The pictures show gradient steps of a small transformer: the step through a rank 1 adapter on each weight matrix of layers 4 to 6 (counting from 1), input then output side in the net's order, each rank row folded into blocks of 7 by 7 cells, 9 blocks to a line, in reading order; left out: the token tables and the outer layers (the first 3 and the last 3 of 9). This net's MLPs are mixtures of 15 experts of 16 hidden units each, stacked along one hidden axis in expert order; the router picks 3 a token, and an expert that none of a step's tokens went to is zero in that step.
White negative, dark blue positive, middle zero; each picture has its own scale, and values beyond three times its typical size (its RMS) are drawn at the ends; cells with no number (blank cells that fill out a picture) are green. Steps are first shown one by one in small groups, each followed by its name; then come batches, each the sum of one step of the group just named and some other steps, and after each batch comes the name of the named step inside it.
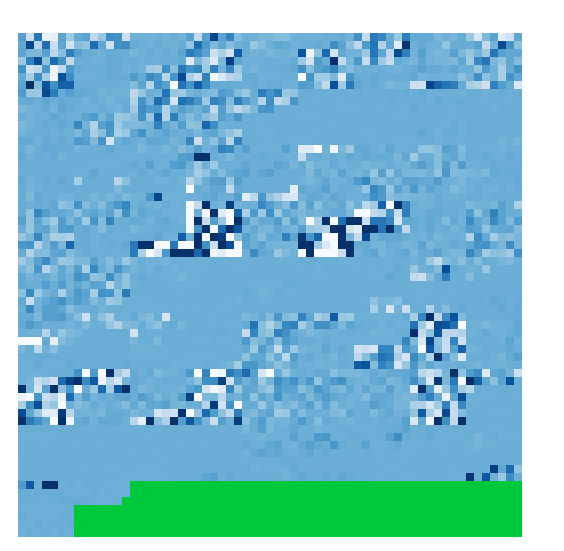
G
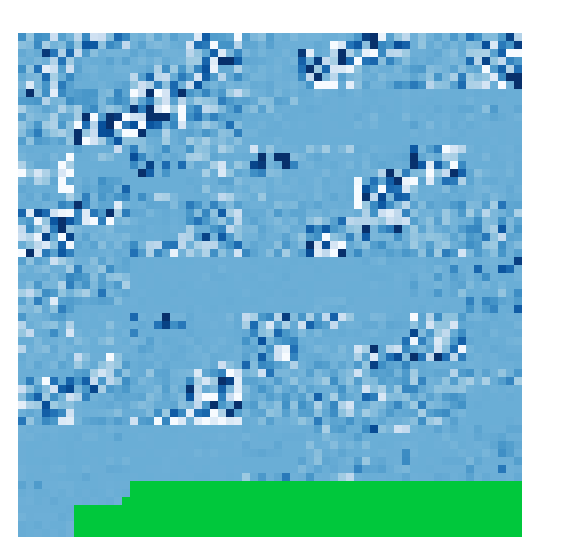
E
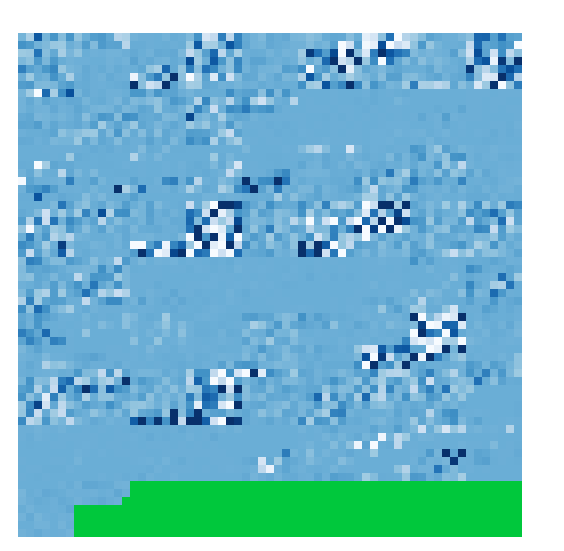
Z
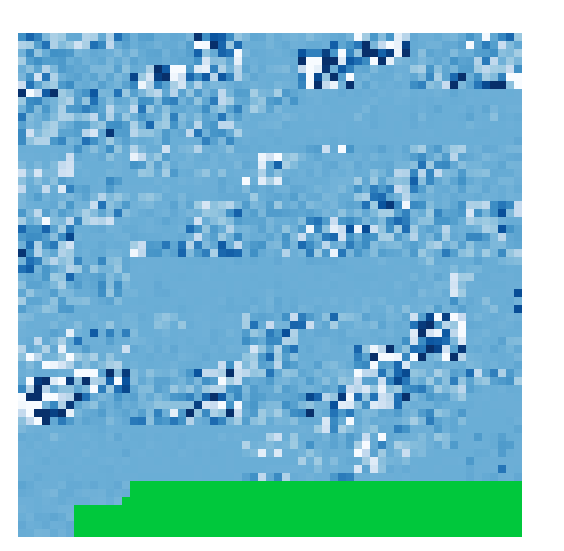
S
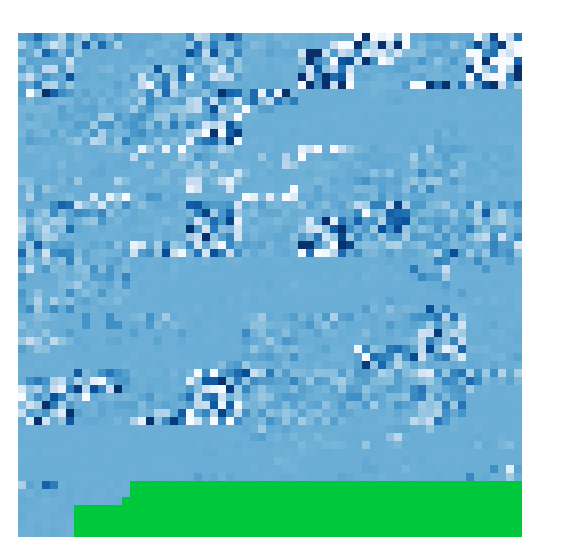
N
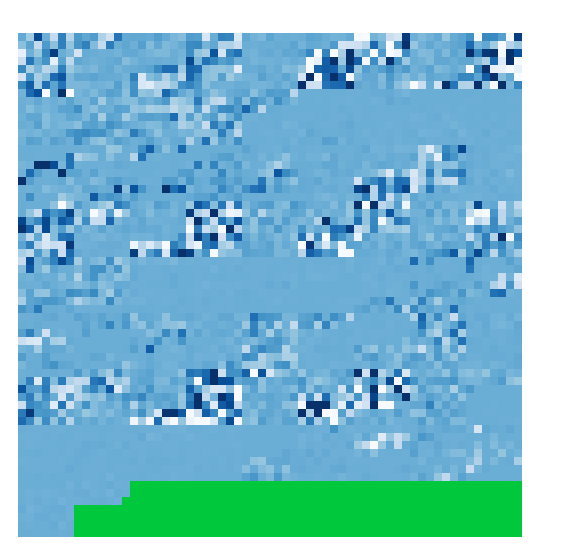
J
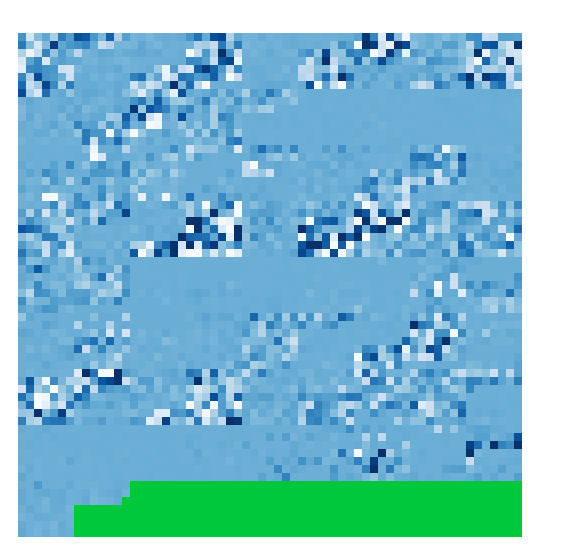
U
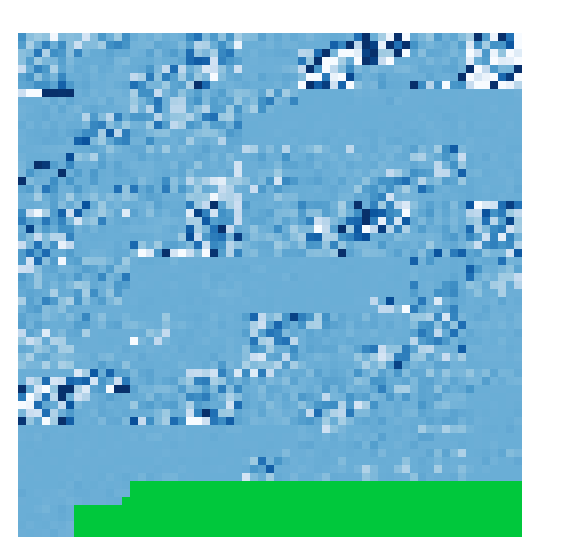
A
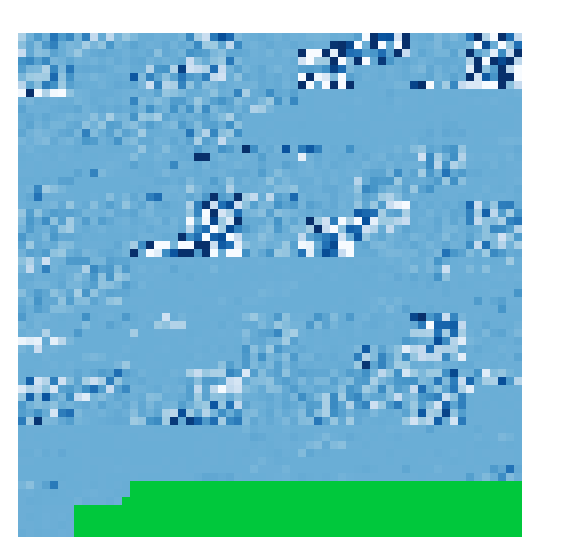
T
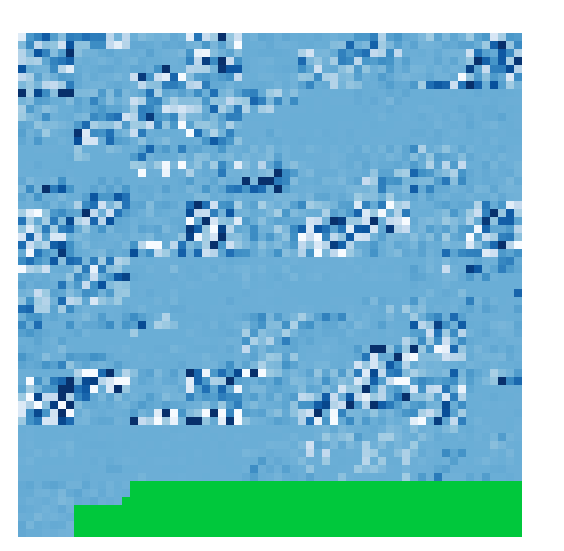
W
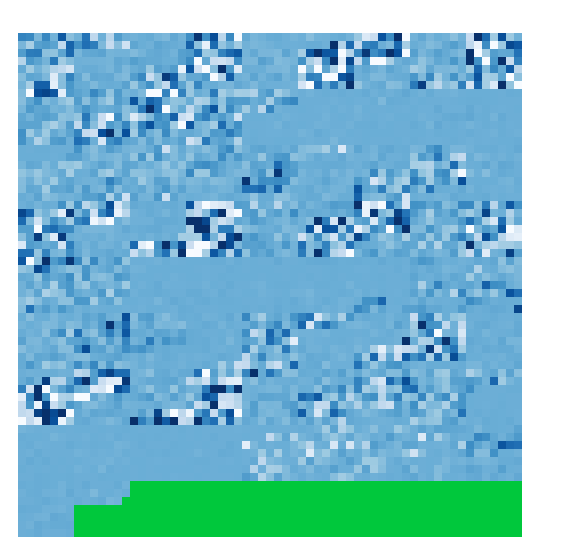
S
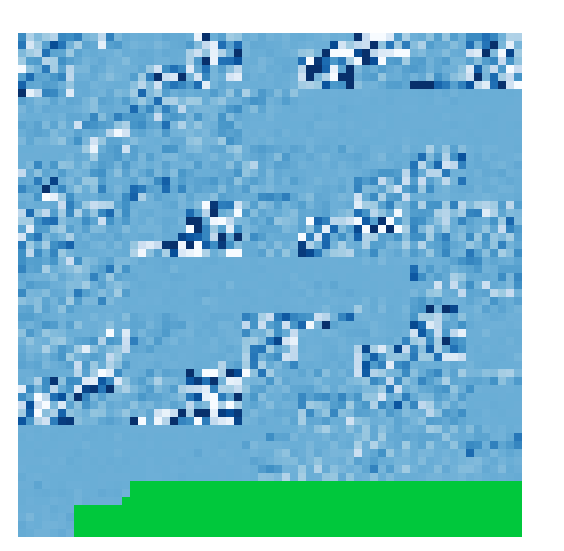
U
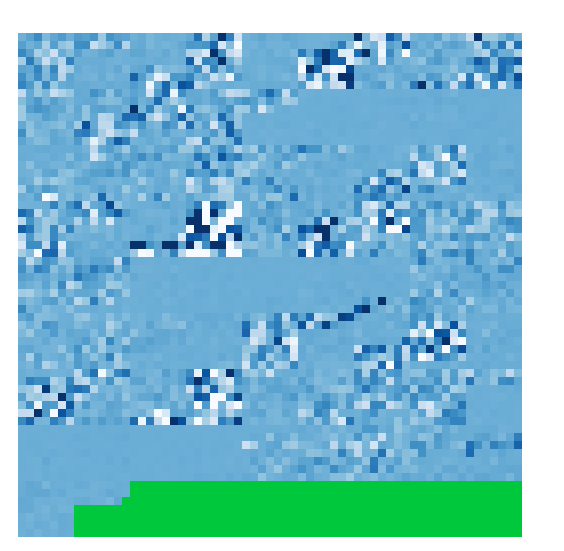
U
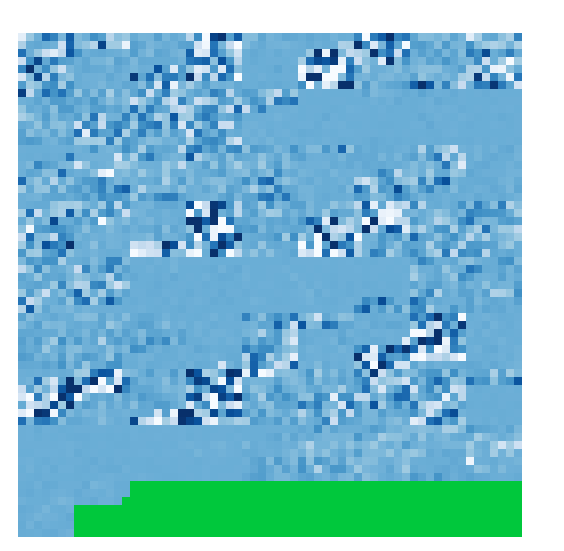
W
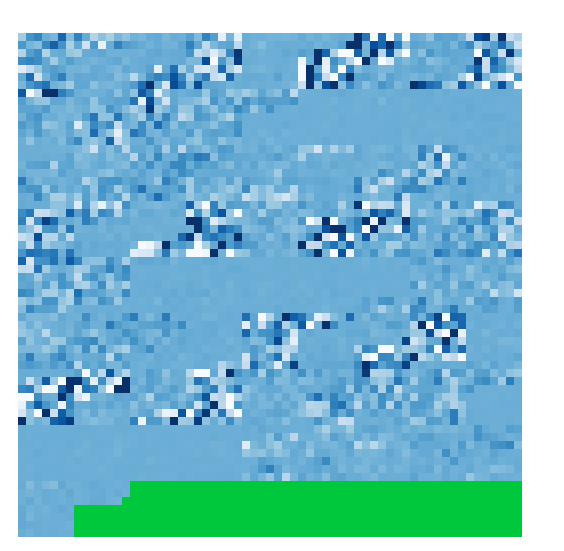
A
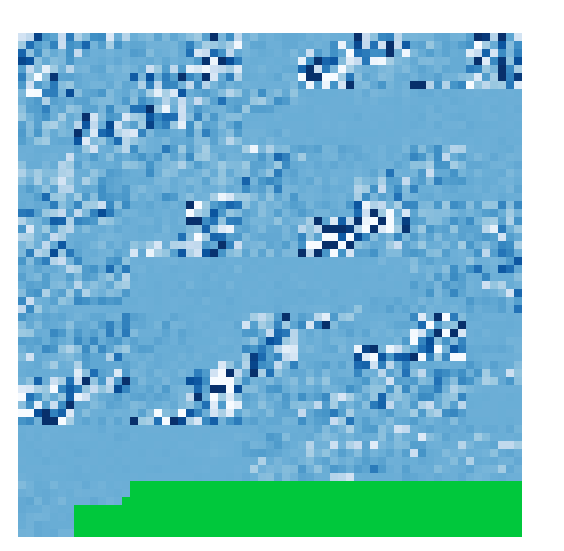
E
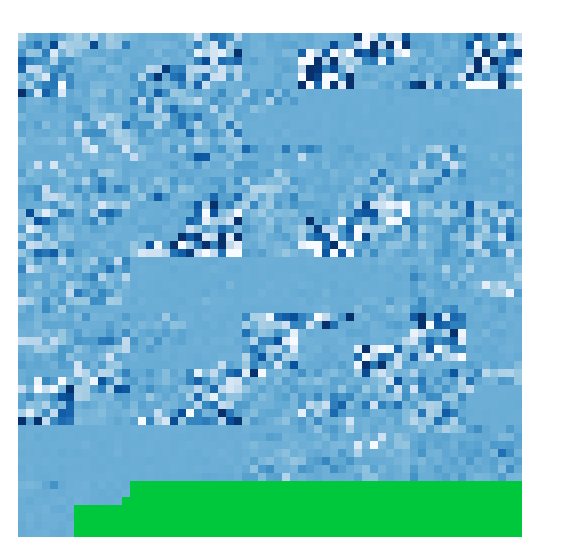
T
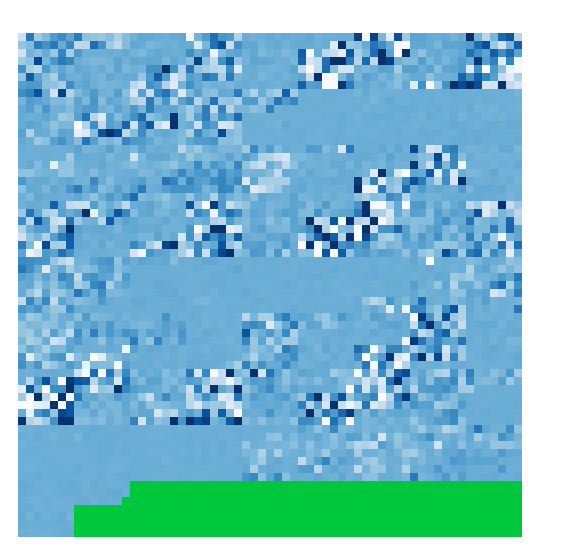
S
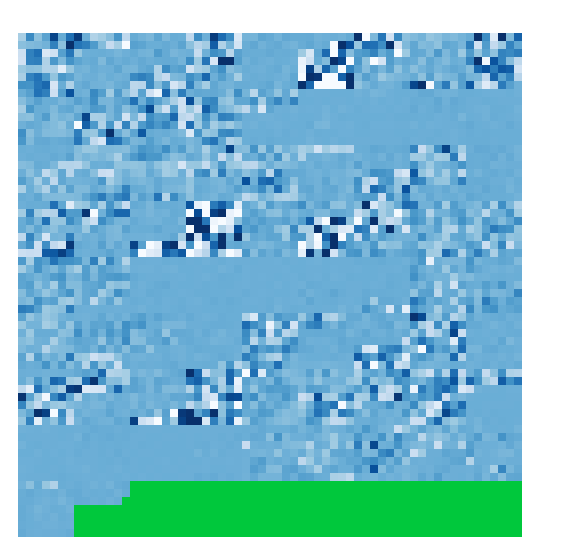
W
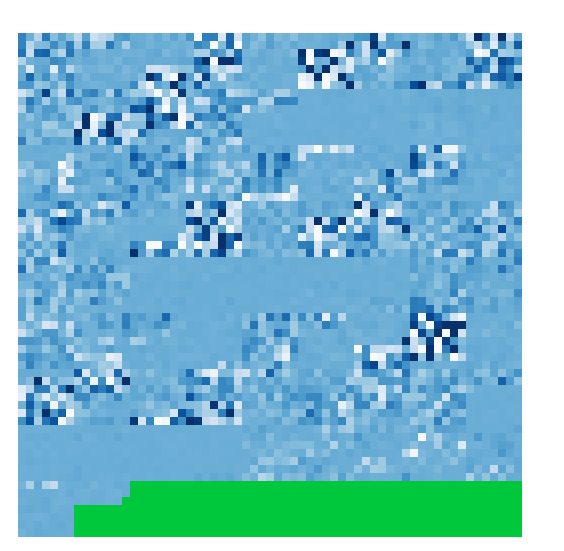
E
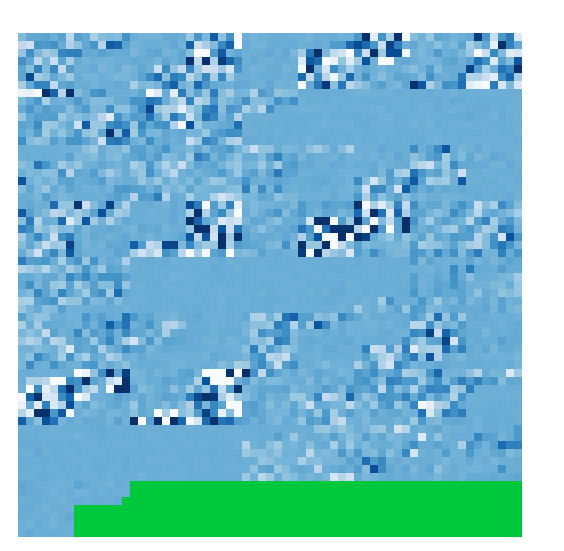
A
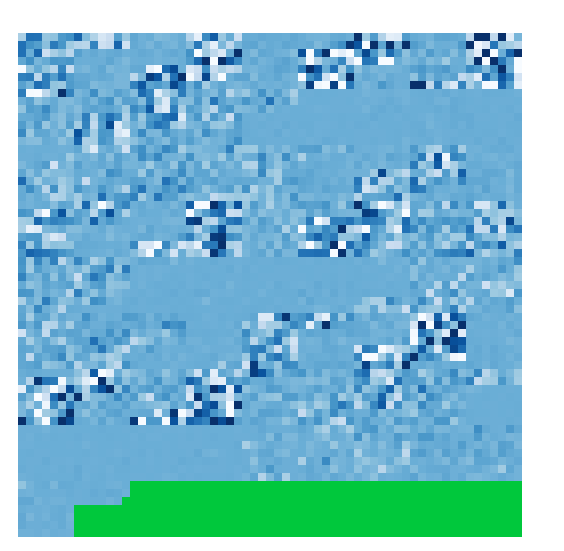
A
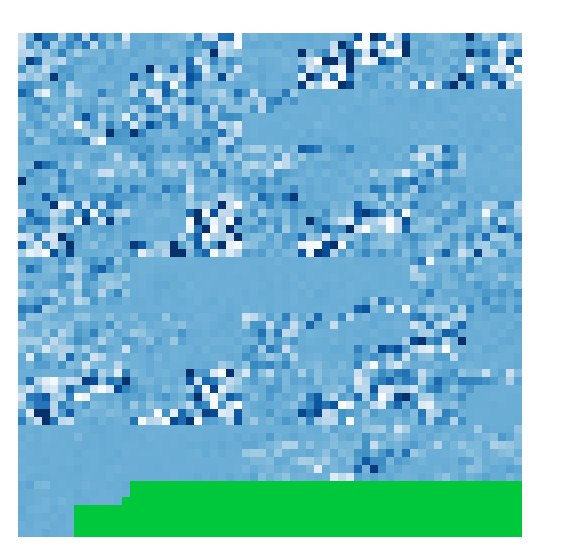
J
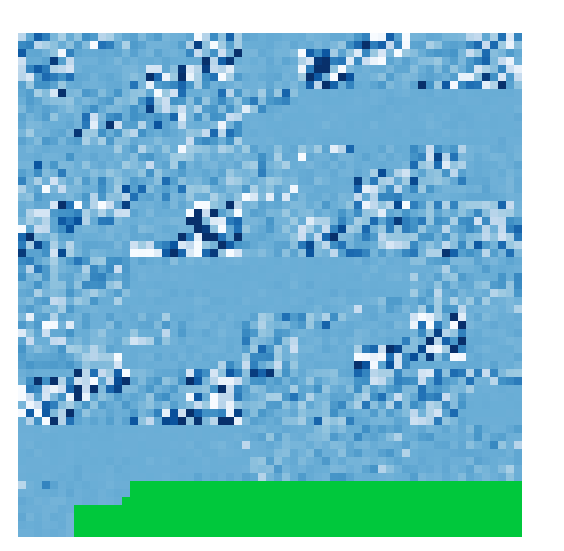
N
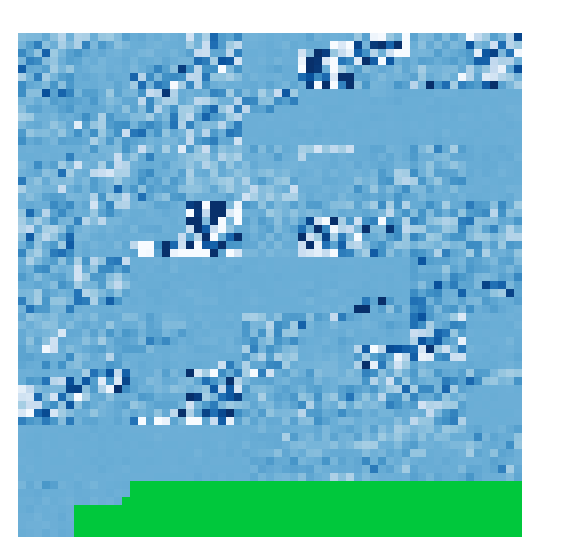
N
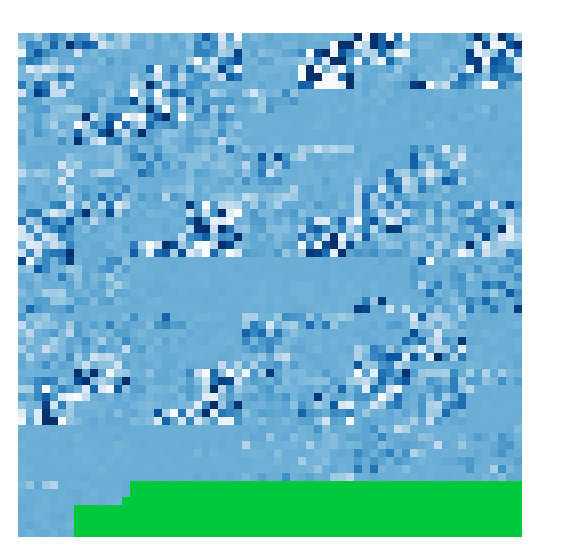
E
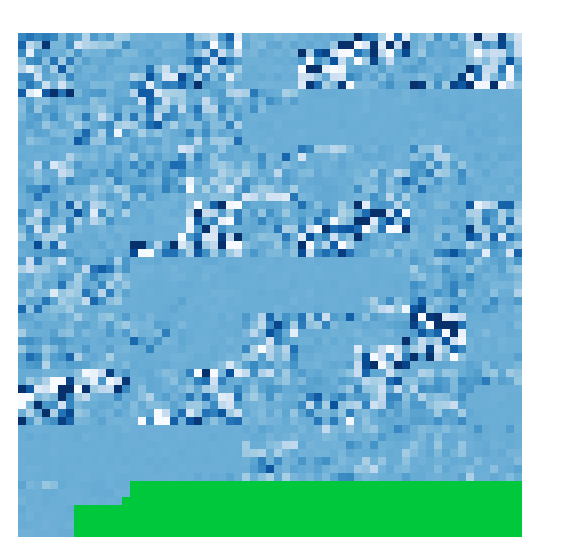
A
